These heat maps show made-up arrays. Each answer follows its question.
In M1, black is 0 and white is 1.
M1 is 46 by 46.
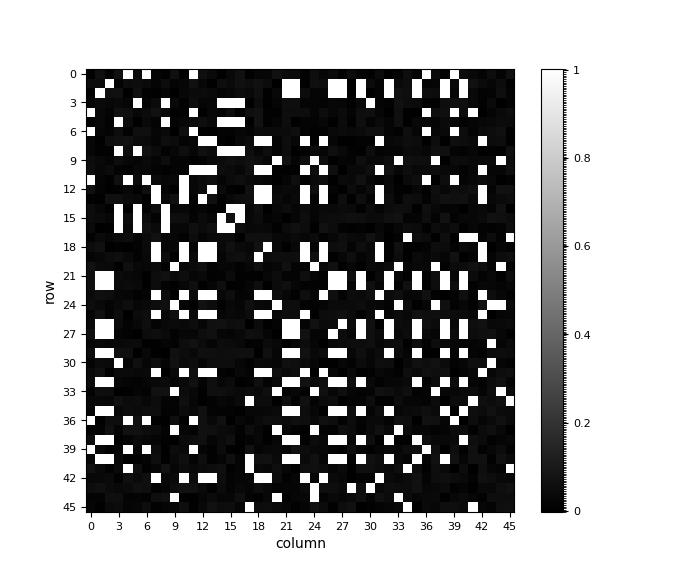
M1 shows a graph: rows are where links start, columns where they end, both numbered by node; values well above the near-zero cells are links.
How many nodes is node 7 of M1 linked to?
8
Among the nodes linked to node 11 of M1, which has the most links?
node 10
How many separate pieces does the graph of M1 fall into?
2
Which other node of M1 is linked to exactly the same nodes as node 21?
node 22
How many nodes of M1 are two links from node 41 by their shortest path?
5
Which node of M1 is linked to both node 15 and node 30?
node 3
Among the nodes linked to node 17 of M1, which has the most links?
node 40
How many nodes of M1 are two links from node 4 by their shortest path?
5
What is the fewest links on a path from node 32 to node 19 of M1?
7
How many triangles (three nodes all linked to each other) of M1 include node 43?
0
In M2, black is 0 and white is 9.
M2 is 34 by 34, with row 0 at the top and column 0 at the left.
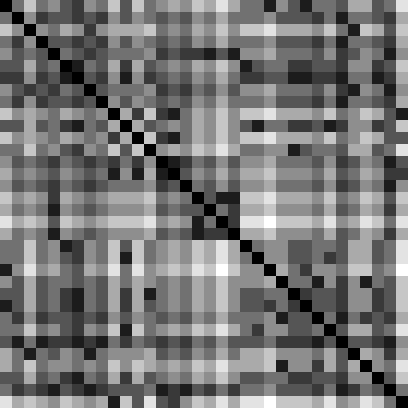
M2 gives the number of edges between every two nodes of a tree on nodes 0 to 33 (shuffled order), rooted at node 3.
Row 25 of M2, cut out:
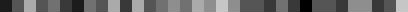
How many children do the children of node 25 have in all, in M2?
1
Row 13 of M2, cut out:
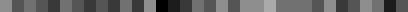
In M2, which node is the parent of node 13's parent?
28
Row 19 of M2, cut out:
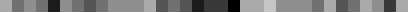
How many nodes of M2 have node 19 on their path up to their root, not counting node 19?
2
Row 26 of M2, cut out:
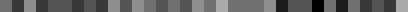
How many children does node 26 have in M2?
1
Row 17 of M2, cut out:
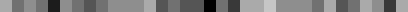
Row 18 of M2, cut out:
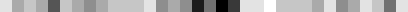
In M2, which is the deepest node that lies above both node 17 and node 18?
4
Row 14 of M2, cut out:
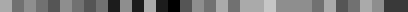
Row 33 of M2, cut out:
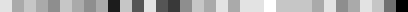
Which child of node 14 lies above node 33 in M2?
9
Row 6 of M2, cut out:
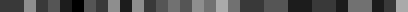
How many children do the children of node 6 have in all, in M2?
5
